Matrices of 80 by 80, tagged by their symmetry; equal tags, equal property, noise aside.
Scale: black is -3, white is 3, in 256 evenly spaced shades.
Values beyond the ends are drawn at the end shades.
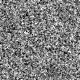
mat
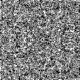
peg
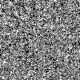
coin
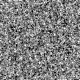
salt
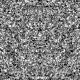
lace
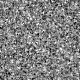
mat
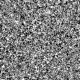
coin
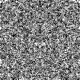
lace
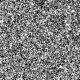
mat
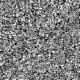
coin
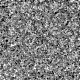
mat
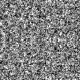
peg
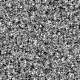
salt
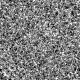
mat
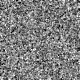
coin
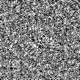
mat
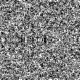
peg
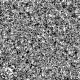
mat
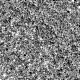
mat
